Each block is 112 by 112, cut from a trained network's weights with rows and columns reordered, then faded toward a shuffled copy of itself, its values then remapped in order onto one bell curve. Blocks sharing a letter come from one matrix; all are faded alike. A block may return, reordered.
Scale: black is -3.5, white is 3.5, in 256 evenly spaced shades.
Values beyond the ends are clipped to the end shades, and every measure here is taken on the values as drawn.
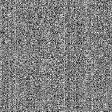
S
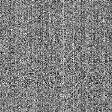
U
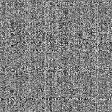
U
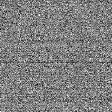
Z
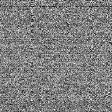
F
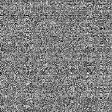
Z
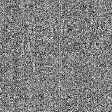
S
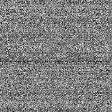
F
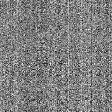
U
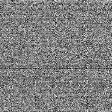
F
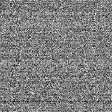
F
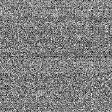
Z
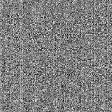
S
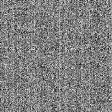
S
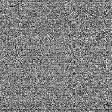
Z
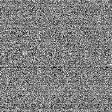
Z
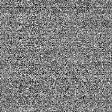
Z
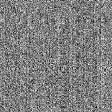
S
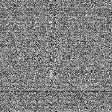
F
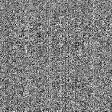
S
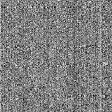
U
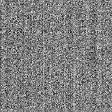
S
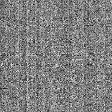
U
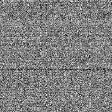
F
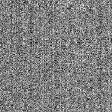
S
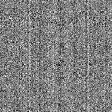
U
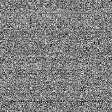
Z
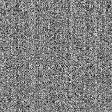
S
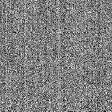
S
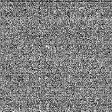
F
